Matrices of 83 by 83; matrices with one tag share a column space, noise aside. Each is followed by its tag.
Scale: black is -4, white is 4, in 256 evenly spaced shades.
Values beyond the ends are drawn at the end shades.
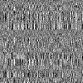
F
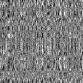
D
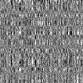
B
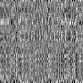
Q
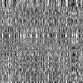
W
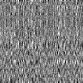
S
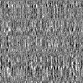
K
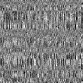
F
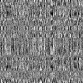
D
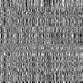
W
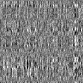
K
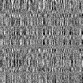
B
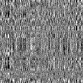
D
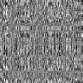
D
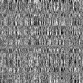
B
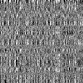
B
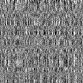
B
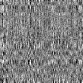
S
